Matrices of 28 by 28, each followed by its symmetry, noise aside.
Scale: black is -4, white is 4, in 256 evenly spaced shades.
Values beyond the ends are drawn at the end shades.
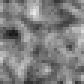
antisymmetric.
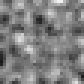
antisymmetric.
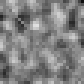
no symmetry.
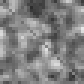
no symmetry.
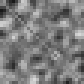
symmetric.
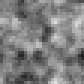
antisymmetric.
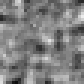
antisymmetric.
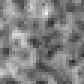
no symmetry.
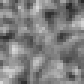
antisymmetric.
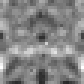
mirrored left to right.
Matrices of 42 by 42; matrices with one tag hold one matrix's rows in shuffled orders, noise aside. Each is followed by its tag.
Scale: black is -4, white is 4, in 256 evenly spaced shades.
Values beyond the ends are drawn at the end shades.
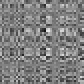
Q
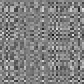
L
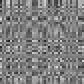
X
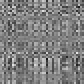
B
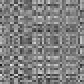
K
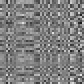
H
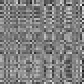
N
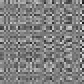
N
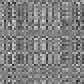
B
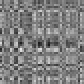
K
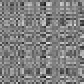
Q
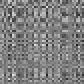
B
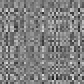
L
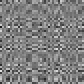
X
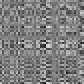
Q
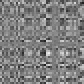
Q
